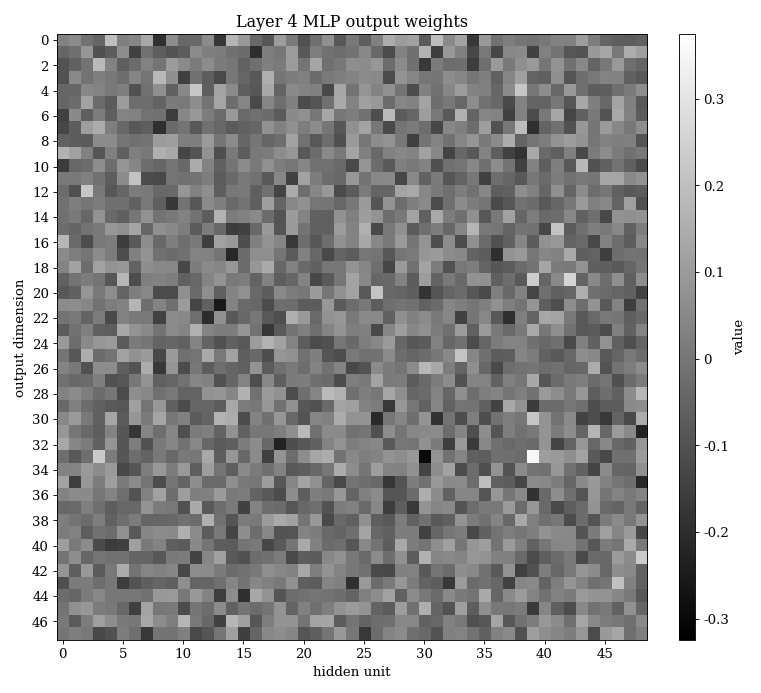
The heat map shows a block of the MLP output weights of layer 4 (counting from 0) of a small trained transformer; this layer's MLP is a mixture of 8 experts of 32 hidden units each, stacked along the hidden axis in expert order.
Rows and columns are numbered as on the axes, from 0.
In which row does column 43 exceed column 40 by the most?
10
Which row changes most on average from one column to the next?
30
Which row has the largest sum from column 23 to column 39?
4
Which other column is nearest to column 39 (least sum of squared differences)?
42
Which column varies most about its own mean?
39
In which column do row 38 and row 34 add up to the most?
12
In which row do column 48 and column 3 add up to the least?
31
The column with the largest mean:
25
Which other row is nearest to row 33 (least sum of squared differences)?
2
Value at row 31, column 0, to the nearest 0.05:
0.1
